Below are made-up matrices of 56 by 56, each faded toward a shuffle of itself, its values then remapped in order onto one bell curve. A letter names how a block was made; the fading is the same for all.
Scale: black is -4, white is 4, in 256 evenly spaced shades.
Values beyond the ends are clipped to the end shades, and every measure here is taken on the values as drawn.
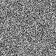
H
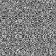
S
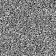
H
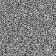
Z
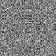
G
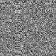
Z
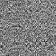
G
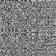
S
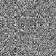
Z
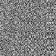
G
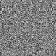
G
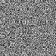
G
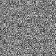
Z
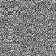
G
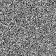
H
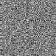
S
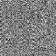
Z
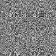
Z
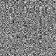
Z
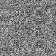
S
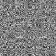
S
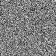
H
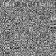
S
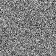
H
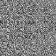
Z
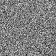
H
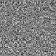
S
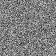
H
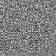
S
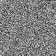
H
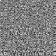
S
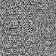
Z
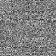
S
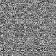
G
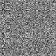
Z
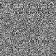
S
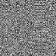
Z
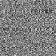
S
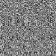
Z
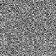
Z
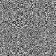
Z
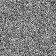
H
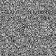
G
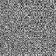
G
